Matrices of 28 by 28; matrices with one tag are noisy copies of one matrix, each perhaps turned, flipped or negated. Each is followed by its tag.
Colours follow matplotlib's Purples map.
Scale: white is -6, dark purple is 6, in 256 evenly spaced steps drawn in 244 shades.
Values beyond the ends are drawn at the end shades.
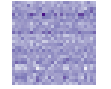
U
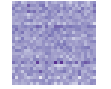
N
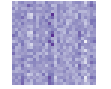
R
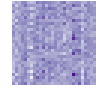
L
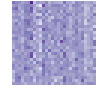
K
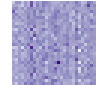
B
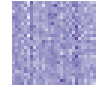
B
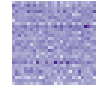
N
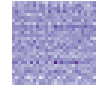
N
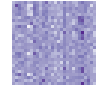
U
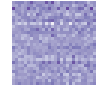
N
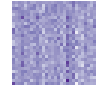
K
